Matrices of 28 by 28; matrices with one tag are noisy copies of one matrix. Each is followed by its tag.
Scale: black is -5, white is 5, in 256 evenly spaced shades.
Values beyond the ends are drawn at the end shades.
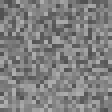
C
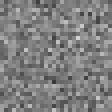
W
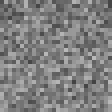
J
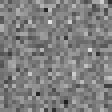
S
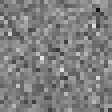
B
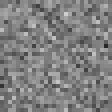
S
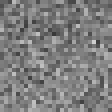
C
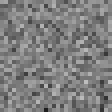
B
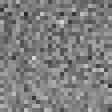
C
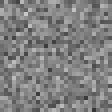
S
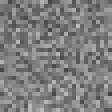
C
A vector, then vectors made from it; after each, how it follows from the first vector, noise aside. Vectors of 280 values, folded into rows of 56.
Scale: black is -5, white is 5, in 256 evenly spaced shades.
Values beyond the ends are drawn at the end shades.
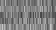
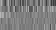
reversed, negated, partly zeroed.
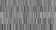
negated, shrunk.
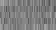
wrapped around, negated, shrunk.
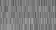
wrapped around, negated, shrunk.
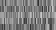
negated.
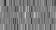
reversed, negated, partly zeroed.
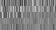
wrapped around, negated, partly zeroed.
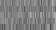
negated, shrunk.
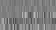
reversed, negated, partly zeroed.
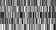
scaled up.
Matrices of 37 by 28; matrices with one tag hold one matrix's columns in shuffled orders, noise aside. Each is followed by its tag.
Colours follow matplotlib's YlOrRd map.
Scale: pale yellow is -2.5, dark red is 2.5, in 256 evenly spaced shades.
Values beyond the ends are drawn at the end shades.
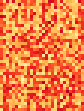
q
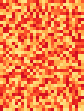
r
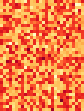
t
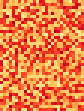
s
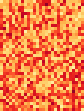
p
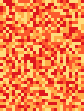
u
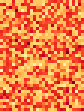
s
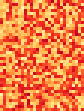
q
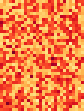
t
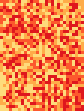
t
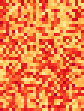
q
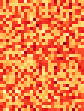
s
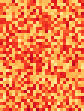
s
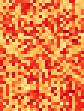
t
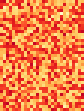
s
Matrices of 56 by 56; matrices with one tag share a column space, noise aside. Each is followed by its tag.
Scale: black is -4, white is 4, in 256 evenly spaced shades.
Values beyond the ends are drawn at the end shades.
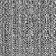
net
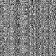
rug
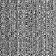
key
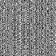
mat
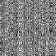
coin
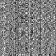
coin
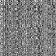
rug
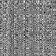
net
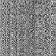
net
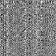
net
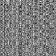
rug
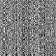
coin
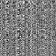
net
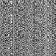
net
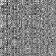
rug
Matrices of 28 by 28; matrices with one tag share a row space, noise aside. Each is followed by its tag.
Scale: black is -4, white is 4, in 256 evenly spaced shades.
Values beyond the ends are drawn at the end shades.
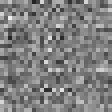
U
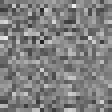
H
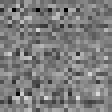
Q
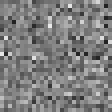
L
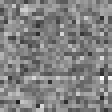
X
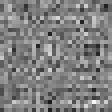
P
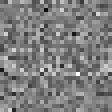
U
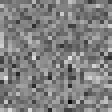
L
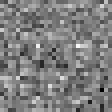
X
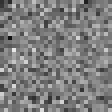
U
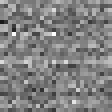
H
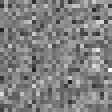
L
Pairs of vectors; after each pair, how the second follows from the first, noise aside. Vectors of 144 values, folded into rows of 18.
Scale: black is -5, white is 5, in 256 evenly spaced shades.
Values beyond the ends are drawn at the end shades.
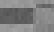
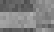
wrapped around.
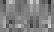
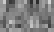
negated.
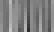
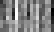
wrapped around, negated, scaled up.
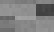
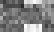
wrapped around, negated, scaled up.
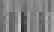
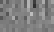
reversed, negated, partly zeroed.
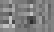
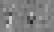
partly zeroed.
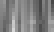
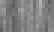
reversed, shrunk.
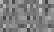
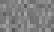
reversed, negated, shrunk.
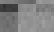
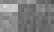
negated.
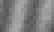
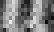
wrapped around, negated, scaled up.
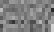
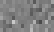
negated, partly zeroed.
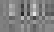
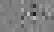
negated, partly zeroed.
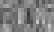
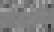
negated, partly zeroed.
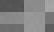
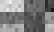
negated, scaled up.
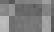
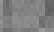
reversed, negated, shrunk.
